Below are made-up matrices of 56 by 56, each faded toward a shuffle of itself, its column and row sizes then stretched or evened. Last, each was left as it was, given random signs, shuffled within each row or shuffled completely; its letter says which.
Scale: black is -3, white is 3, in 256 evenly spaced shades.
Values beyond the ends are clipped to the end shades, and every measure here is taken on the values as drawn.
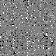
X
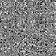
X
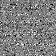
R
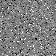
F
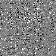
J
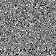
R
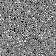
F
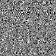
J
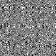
X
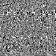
J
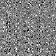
X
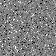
F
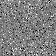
F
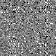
X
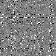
J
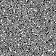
F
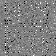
X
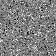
F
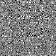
J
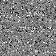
R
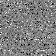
R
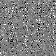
J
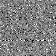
R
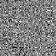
X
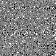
J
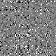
X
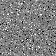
F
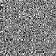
X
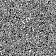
F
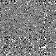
J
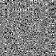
X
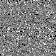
R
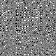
X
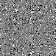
J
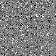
J
